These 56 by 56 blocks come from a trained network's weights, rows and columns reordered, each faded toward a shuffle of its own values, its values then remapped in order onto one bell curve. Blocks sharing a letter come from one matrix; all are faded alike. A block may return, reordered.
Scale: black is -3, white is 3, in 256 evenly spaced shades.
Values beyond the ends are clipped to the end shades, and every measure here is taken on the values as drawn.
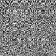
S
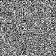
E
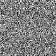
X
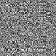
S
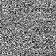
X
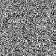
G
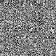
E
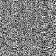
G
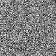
X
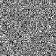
E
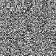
E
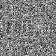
G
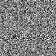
E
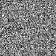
E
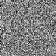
G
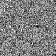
X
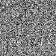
E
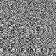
S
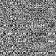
S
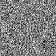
G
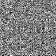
E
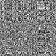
S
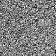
G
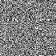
X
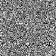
E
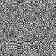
S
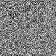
G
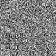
G
